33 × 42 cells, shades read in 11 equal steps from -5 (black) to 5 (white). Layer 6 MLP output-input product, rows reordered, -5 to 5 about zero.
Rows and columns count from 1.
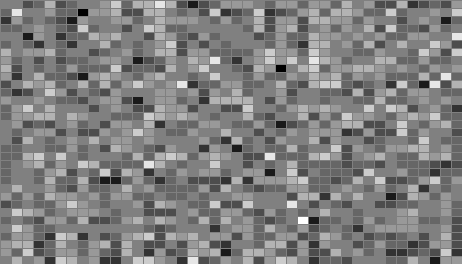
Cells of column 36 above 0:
7
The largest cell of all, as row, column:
28, 28
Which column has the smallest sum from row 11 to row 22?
42
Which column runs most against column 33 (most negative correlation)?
10
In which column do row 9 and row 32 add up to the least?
26
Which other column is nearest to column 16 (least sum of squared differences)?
30
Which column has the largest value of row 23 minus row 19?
22
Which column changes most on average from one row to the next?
20
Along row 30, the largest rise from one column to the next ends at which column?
6
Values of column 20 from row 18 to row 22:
-1 1 2 3 1
